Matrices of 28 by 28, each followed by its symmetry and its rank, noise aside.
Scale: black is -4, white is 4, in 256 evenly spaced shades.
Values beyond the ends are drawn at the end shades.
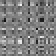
antisymmetric, rank two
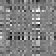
antisymmetric, rank two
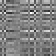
no symmetry, rank one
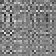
no symmetry, rank three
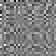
antisymmetric, rank two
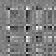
symmetric, rank one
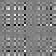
symmetric, rank one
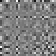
no symmetry, rank two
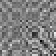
symmetric, rank three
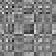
symmetric, rank two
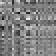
no symmetry, rank two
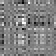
no symmetry, rank two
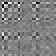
symmetric, rank one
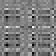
no symmetry, rank one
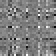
antisymmetric, rank two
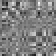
no symmetry, rank three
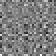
no symmetry, rank three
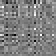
antisymmetric, rank two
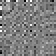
symmetric, rank three
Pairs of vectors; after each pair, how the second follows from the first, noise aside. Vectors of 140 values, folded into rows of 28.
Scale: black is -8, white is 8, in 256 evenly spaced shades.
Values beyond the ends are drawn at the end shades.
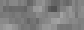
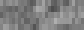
copied.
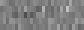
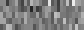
wrapped around, scaled up.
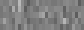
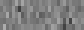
reversed, negated.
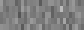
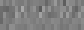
wrapped around, negated, partly zeroed.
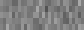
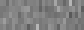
wrapped around, negated, partly zeroed.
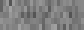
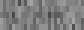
reversed.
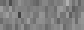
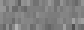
reversed, partly zeroed.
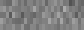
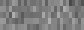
copied.
